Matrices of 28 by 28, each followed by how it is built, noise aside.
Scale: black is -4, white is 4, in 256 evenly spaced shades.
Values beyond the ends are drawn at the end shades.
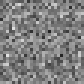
repeating columns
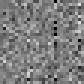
uneven columns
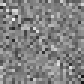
banded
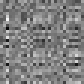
low rank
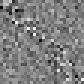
banded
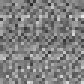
repeating columns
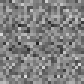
repeating columns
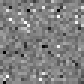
sparse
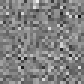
low rank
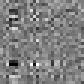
low rank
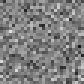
noise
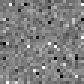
sparse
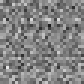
repeating columns
